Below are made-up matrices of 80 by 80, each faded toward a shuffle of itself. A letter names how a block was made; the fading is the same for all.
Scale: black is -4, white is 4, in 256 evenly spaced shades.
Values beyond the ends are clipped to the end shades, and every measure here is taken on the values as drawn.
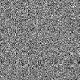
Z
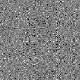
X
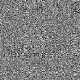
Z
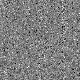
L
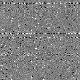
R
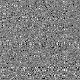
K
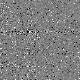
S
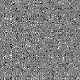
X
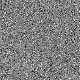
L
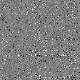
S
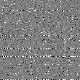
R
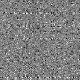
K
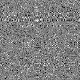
K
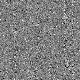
L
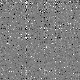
S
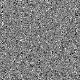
L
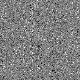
L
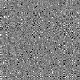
X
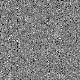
L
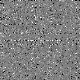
S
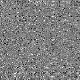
K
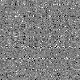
K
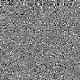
K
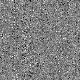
L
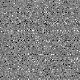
K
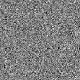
Z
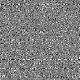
K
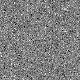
L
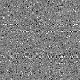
K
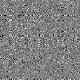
R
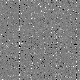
S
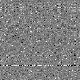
R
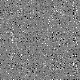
S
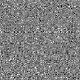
K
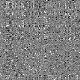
X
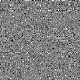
K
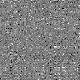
X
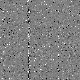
S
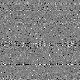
R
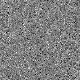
L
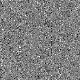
L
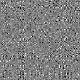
X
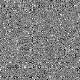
K
